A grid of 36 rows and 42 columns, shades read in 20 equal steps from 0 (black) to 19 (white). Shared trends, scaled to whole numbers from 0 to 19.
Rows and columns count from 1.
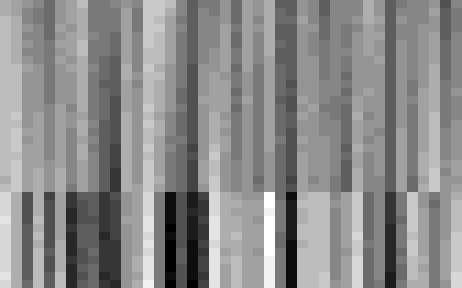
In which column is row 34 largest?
25
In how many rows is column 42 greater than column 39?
12
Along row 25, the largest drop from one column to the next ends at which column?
26
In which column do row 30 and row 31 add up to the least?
16
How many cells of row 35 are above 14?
7
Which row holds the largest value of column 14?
36
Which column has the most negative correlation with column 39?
11
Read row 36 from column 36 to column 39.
2 9 13 13
